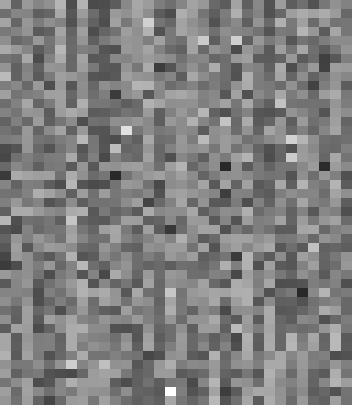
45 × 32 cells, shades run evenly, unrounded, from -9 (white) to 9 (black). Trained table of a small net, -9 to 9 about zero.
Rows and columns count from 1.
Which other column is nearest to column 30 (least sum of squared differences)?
24
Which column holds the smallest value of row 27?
17
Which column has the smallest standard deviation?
3
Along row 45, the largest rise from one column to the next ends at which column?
21
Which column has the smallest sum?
23
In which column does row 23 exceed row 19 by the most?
14
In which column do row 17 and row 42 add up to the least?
11
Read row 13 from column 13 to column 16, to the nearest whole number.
1 -2 2 0
